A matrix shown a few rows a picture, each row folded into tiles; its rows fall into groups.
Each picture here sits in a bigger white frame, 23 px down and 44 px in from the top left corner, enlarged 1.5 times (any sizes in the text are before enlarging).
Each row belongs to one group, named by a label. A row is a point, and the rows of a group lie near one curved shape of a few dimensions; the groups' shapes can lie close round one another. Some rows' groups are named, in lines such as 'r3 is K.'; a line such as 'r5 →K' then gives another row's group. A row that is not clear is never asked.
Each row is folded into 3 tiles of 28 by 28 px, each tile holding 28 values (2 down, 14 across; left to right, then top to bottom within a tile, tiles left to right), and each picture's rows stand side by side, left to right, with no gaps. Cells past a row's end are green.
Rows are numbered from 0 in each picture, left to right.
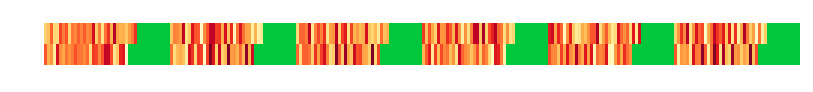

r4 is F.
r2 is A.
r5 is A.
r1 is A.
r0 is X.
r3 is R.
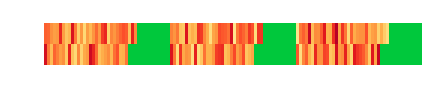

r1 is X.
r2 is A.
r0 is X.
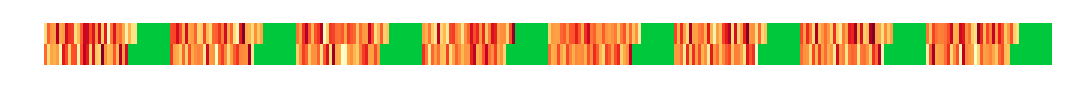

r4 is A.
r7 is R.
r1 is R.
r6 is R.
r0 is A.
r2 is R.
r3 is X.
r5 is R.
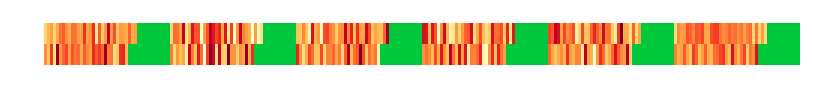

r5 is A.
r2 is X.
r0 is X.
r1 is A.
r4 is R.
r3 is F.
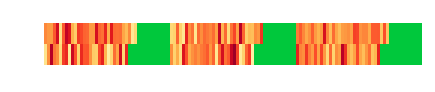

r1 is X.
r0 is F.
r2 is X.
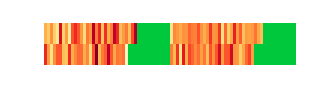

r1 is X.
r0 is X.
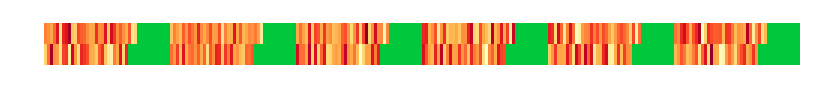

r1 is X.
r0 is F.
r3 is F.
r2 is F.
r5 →R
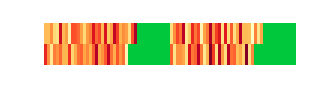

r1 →A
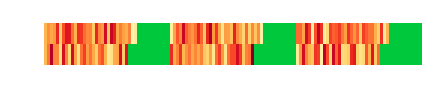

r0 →F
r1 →A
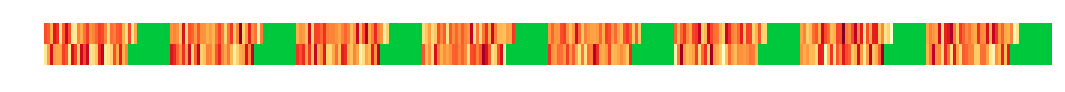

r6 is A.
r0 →F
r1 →F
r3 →X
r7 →F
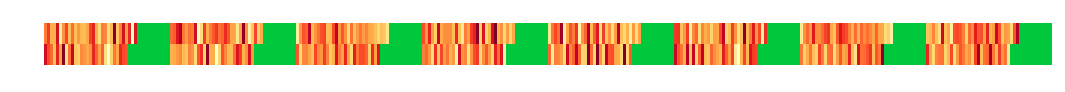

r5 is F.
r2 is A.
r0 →F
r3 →R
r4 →A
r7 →X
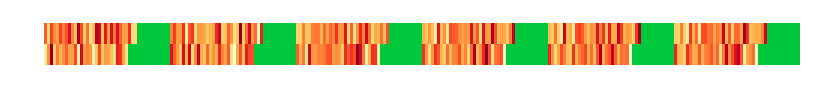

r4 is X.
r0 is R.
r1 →F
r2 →X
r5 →X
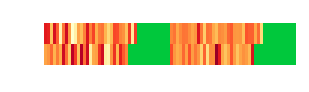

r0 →F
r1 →X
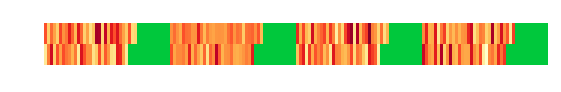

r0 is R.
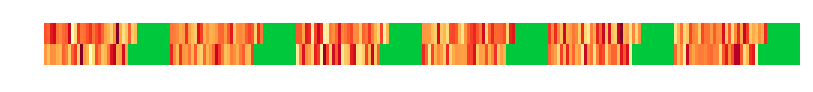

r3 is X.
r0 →R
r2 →F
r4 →R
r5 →X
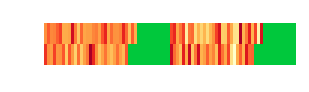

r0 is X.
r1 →F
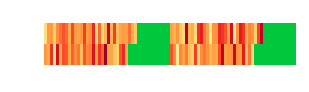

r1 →X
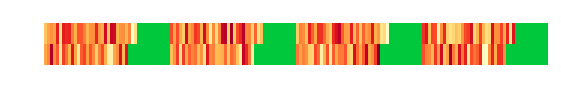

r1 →R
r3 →F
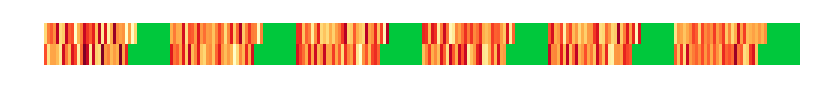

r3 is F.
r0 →A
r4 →F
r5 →X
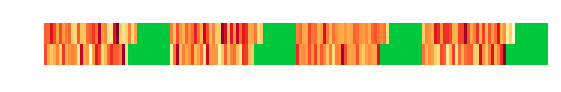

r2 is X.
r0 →R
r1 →R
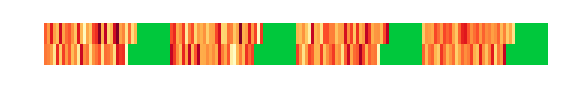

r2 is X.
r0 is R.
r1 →F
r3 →A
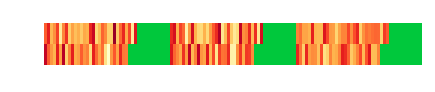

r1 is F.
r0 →F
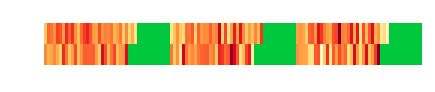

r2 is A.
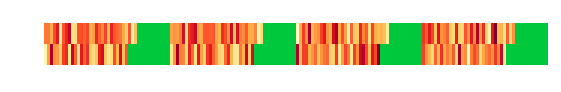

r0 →F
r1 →F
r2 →A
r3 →R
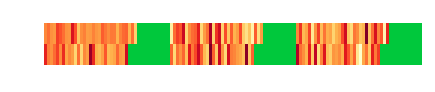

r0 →X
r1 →A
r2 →F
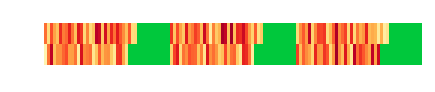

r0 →R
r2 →A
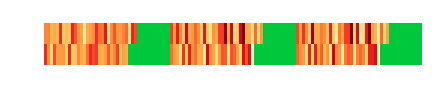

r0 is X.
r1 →R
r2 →R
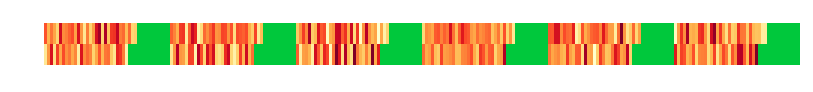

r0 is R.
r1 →F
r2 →A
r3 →A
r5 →A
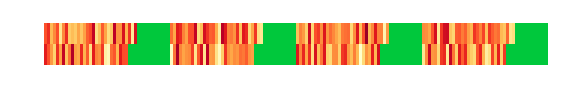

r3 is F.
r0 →F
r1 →R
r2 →F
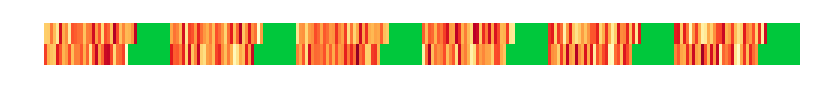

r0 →X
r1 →F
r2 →X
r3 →R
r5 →F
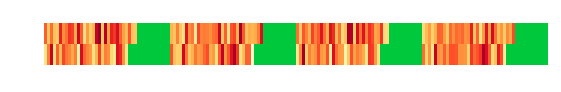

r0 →R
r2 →R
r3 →X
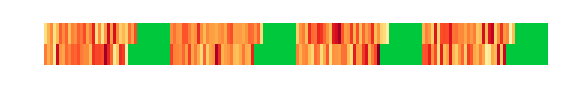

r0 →X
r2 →A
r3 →F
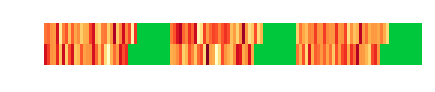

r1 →R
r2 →X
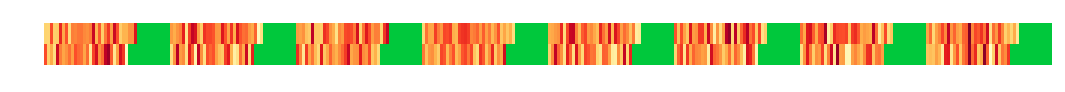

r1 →F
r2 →X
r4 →F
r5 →R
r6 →R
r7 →A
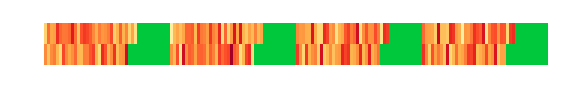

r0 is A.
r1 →X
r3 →X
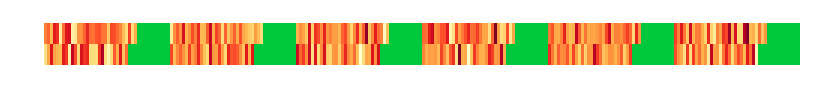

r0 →F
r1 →A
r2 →F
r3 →R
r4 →X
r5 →R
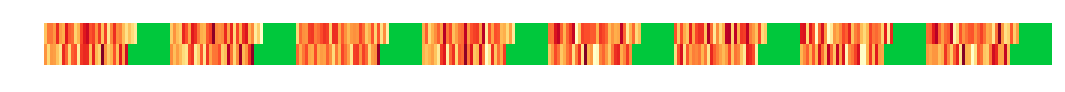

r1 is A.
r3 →A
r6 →F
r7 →R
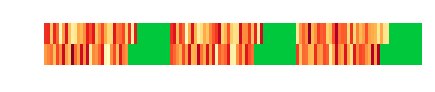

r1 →F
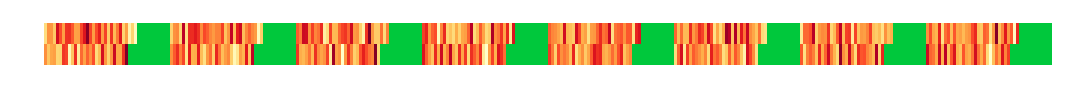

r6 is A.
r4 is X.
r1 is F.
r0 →A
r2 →R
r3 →F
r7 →F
